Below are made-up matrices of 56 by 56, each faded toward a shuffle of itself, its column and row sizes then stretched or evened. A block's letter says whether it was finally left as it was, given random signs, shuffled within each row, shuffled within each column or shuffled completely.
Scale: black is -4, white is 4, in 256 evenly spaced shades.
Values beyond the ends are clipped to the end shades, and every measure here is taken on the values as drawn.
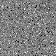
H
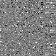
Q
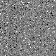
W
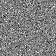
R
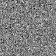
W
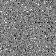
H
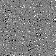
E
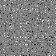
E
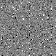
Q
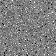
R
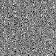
Q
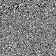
H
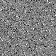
H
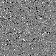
H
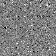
E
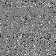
Q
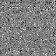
Q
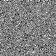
H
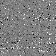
E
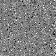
W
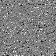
H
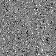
W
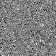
W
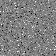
R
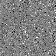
W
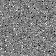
R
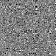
Q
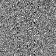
W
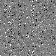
W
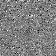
H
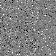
W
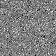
R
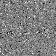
H
